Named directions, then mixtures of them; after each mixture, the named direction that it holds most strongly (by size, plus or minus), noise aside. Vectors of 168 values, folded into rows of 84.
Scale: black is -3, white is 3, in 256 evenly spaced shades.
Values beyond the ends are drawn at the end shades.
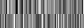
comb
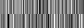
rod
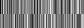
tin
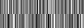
rod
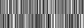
rod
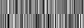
comb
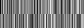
tin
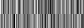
tin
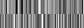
comb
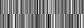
rod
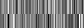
rod
